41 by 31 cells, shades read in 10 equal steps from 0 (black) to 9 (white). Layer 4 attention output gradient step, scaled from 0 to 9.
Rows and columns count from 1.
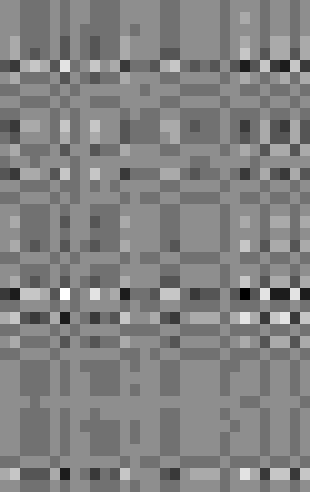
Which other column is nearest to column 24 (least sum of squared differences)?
16
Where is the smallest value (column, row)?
25, 25
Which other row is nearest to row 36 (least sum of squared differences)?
31
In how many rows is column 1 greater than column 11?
24
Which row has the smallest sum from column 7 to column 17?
40
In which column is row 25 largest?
7
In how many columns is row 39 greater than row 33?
13
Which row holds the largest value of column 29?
27
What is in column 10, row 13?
3
